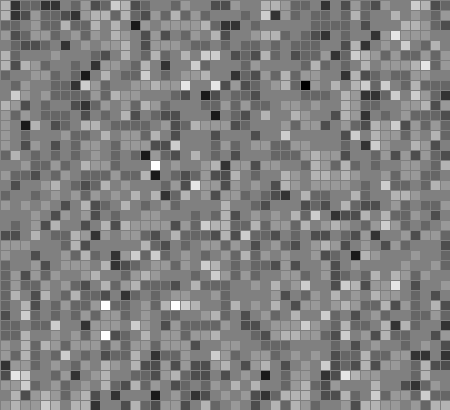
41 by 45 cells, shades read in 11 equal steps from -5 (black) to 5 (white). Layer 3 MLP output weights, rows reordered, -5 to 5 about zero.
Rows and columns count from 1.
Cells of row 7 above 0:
16
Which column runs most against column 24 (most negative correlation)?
4
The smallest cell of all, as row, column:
9, 31
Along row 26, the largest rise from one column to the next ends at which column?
37
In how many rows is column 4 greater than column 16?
14
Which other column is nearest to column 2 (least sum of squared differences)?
5
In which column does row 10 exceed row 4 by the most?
2
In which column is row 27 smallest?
12
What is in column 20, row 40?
-3
